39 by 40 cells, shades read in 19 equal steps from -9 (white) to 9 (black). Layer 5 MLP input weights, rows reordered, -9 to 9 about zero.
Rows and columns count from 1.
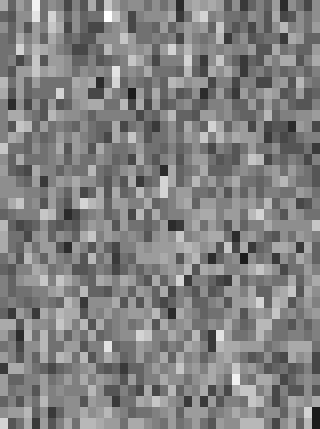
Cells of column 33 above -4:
31
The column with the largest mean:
2
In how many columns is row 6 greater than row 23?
20
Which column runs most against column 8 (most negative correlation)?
12
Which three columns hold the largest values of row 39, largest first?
40, 5, 35
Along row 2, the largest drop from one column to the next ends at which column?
14
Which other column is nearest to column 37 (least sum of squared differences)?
16
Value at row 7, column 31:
5
